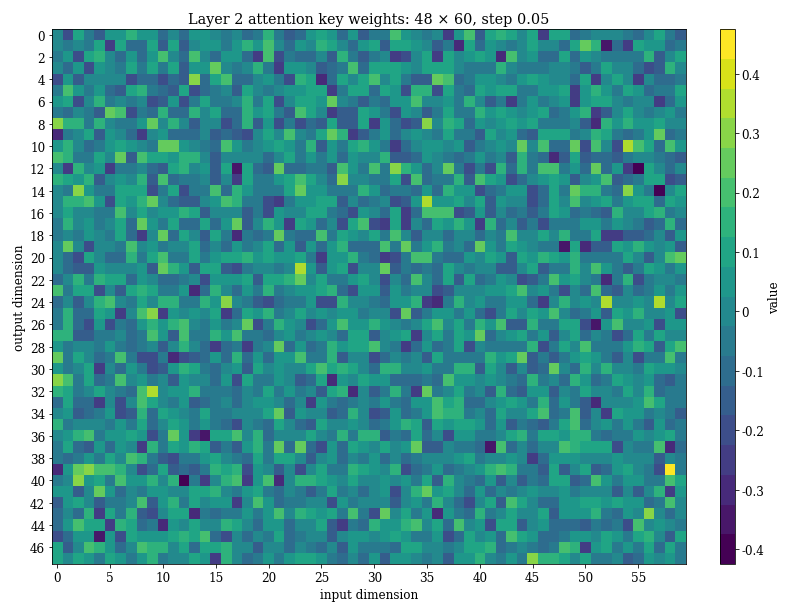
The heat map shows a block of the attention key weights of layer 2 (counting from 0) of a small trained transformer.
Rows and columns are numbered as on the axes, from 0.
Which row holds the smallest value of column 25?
4
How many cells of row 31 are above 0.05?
11
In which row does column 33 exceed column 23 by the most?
19
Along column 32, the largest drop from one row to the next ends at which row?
2
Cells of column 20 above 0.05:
15
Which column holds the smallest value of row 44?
10
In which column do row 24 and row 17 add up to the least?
46
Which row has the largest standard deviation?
12
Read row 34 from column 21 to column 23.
0.25 -0.15 0.05
